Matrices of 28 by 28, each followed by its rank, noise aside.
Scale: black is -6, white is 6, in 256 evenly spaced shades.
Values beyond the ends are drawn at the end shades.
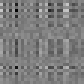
one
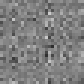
three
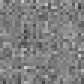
six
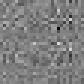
four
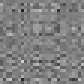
three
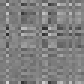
one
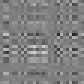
two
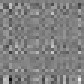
two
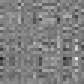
three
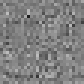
six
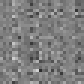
three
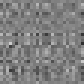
two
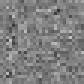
six
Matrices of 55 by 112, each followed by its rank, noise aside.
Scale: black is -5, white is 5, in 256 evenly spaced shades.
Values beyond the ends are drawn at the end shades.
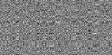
five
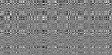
two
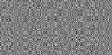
three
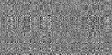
four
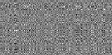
five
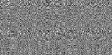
six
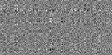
six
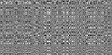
three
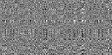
five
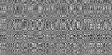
four
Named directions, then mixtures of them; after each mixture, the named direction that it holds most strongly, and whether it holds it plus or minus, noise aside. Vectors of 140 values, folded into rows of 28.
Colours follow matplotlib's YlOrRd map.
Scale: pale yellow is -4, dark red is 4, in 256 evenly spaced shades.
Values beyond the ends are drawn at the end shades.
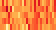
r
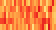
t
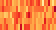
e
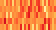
t, plus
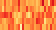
e, minus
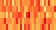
e, plus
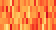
r, plus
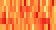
t, plus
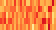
t, plus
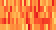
t, plus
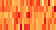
e, plus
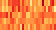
e, minus
